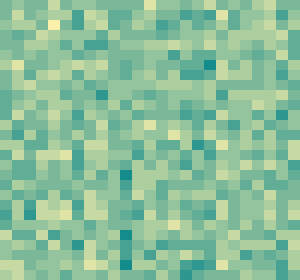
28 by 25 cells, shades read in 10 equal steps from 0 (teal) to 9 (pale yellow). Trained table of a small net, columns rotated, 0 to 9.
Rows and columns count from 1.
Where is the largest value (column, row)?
5, 3
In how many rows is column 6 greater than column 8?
7
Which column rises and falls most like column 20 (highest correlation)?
10
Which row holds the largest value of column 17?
20
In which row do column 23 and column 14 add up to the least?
19
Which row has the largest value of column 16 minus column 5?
24
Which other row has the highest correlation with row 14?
23
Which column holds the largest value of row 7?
2
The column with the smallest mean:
11
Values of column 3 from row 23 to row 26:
5 3 5 4
